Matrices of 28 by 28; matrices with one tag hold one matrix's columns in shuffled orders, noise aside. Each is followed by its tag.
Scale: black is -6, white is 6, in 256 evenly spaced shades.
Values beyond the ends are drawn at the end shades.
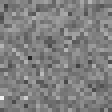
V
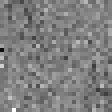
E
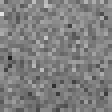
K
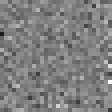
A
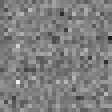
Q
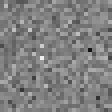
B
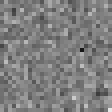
E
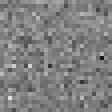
V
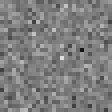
B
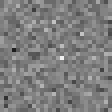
B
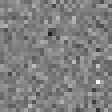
A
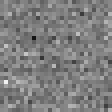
Q
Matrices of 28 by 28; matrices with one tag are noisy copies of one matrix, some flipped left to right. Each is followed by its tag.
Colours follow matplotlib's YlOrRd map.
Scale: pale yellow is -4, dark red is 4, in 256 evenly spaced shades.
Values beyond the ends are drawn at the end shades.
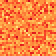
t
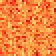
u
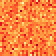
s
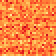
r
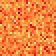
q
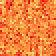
u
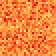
t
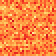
r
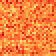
r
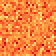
q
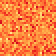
q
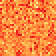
u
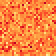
q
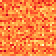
r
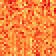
u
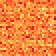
r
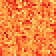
u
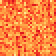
u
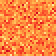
q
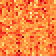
u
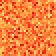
t
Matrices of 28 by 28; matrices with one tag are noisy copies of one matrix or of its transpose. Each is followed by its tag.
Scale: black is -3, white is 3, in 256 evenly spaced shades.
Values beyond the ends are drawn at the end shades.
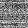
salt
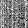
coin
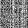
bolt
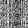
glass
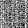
coin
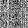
glass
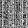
salt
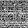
bolt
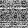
glass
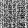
coin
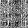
glass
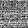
bolt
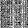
bolt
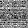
glass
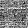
glass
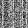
salt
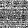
glass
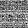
bolt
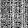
bolt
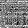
coin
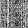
glass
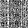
glass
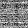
salt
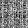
salt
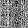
glass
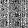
glass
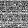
bolt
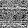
glass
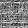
salt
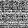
bolt
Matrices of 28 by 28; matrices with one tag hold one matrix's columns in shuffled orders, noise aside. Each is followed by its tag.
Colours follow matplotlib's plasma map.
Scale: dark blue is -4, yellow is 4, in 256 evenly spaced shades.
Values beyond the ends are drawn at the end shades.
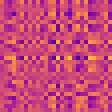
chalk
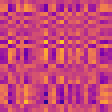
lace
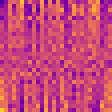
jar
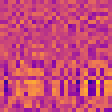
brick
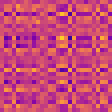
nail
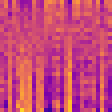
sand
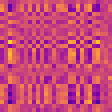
lace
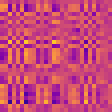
lace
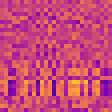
brick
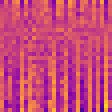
sand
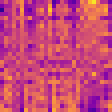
jar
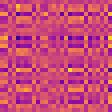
nail
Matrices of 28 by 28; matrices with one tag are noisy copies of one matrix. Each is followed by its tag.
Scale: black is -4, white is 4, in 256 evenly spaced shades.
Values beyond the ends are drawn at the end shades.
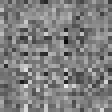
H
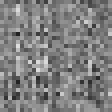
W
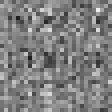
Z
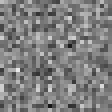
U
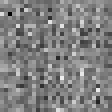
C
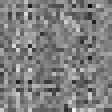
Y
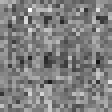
Z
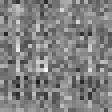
W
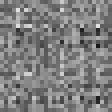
C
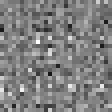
U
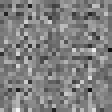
Y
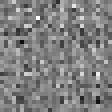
C
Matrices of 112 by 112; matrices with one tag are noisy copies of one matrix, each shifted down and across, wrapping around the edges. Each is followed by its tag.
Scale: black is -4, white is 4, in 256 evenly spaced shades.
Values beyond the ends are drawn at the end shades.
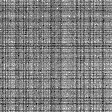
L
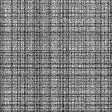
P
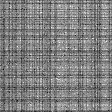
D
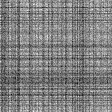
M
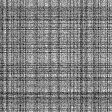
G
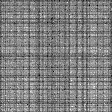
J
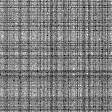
G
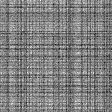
P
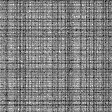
P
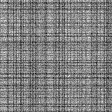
P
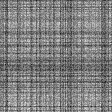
M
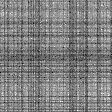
M
